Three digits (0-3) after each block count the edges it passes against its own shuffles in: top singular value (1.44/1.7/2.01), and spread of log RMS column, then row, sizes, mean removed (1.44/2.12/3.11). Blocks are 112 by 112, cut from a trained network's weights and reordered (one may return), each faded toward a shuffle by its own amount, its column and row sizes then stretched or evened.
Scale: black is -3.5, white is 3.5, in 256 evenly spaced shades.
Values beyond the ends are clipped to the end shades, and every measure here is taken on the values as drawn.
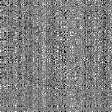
3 2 3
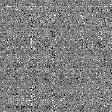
1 2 1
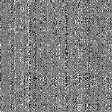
2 3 2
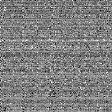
3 2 1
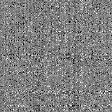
1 1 2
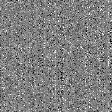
0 2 0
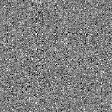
2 2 1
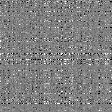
2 2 3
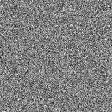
2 0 0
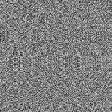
3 0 0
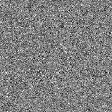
1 0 2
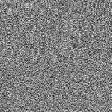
3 1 1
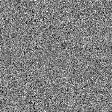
0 1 1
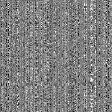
3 3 0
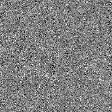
0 2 1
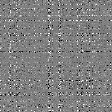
1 3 3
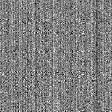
3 1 2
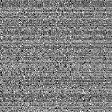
3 2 0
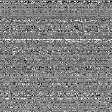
3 1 3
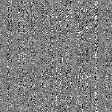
1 3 1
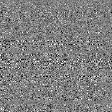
1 1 3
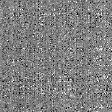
1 2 2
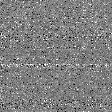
0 1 2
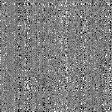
1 3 2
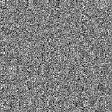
2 2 0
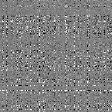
1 3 3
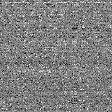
1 1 1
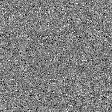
0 0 1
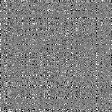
3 3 3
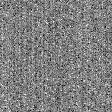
1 0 0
